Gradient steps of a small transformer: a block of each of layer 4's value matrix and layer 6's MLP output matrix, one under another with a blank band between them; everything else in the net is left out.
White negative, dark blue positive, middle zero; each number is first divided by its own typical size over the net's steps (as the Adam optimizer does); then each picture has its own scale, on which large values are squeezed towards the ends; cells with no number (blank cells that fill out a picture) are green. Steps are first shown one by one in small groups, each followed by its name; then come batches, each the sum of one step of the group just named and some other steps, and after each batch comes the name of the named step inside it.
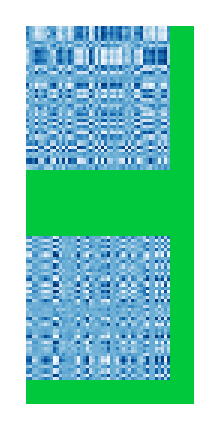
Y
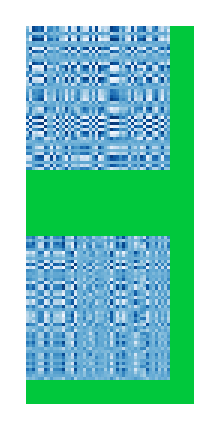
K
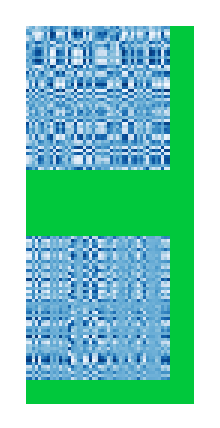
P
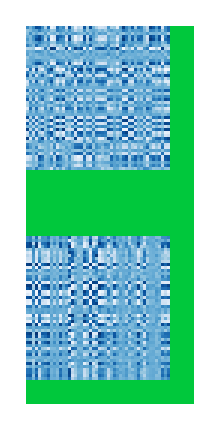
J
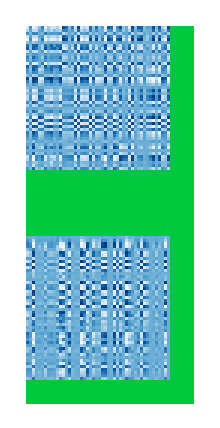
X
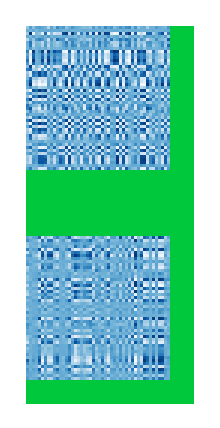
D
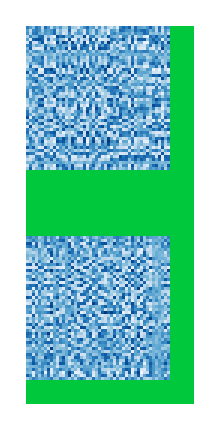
J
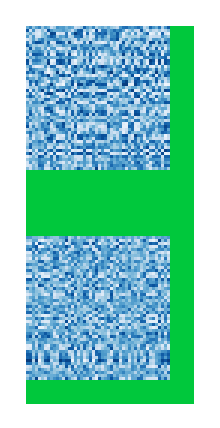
P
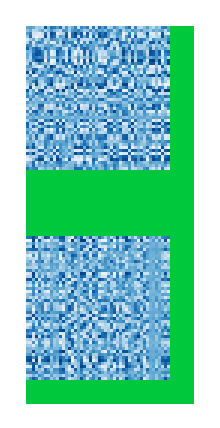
P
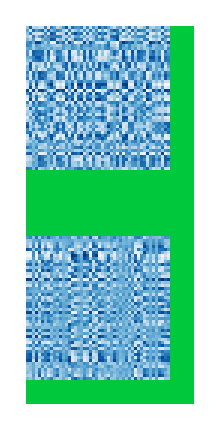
P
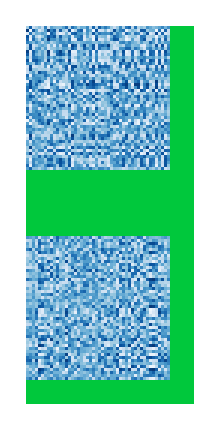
P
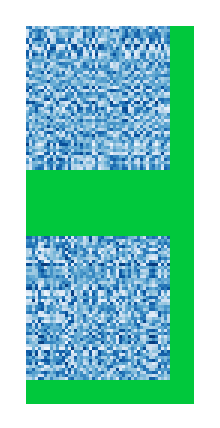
J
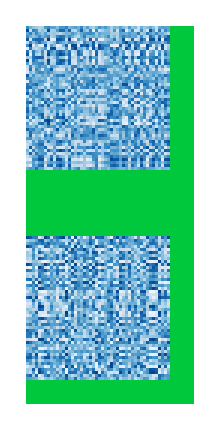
J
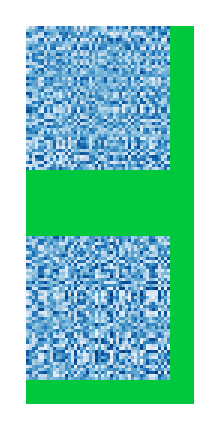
X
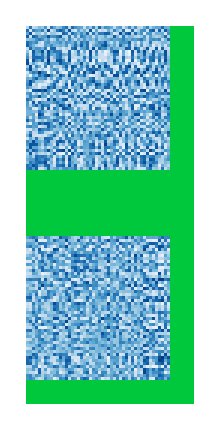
D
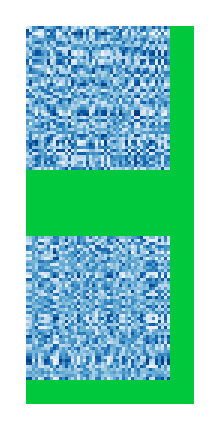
P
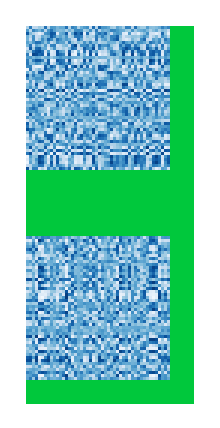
P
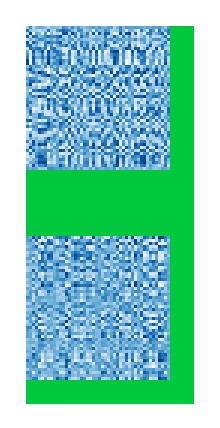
D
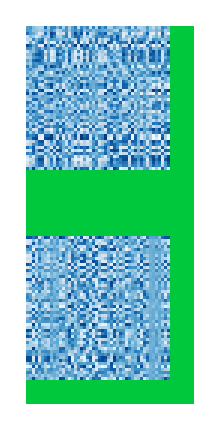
P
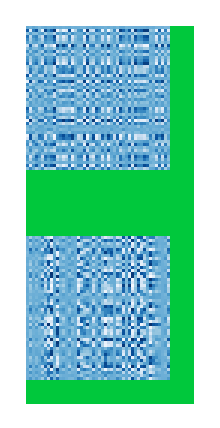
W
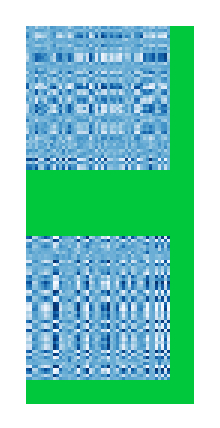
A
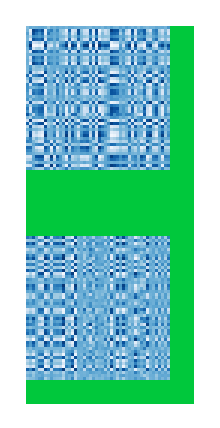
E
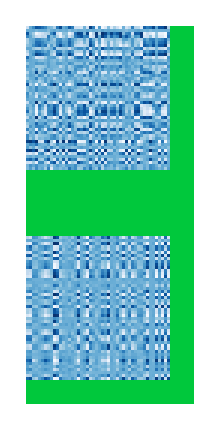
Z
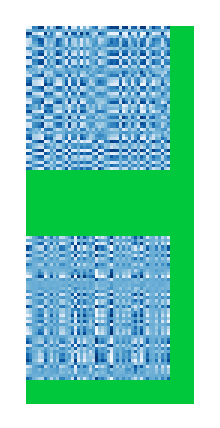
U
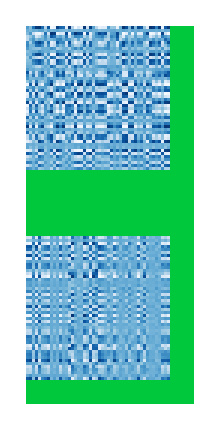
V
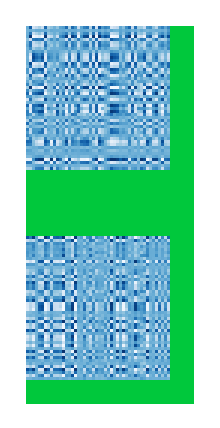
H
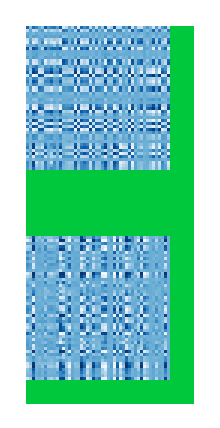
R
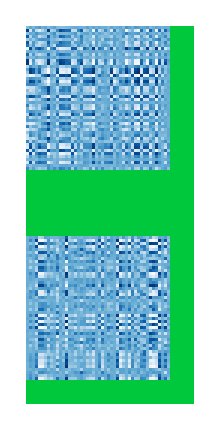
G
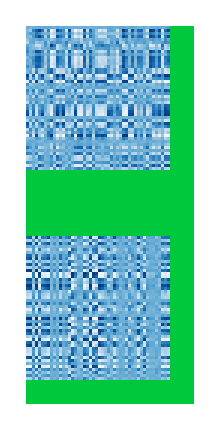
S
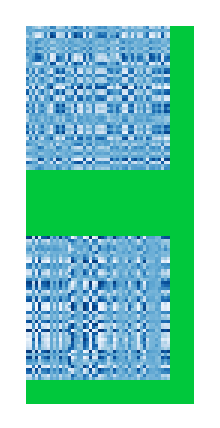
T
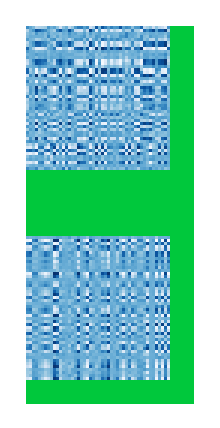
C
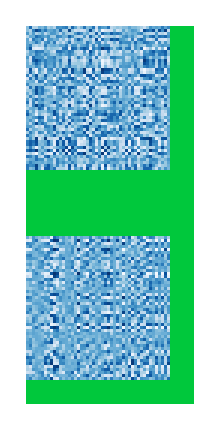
C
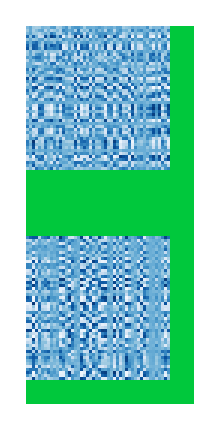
T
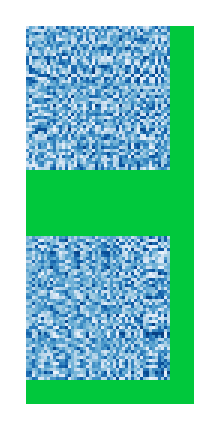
G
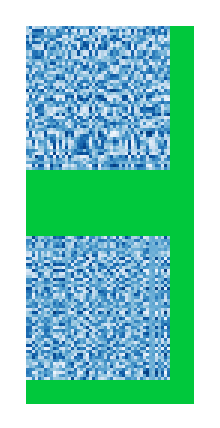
E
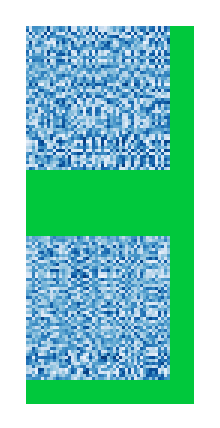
V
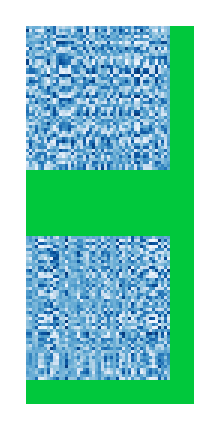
G
